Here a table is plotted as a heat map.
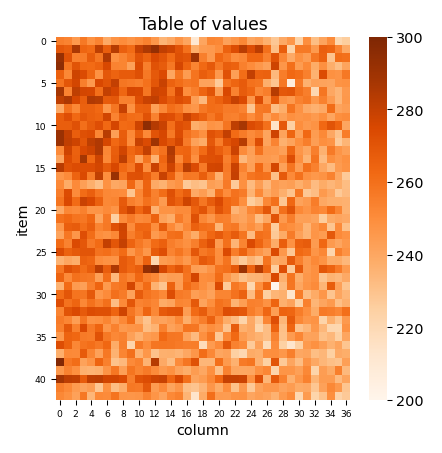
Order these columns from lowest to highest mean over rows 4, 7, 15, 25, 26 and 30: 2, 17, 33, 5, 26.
26, 33, 17, 5, 2
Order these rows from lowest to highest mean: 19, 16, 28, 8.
28, 8, 19, 16
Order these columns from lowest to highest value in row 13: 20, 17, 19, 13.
17, 13, 20, 19
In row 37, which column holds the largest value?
3
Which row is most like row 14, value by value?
13
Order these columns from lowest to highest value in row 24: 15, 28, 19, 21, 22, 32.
22, 32, 15, 21, 28, 19
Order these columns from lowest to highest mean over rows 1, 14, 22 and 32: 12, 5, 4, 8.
12, 4, 5, 8
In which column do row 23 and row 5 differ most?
29
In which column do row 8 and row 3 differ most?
0
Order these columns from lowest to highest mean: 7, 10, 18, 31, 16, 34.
34, 31, 18, 16, 7, 10
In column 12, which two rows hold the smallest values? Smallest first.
26, 37
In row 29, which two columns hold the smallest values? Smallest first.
27, 24
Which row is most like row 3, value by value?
11
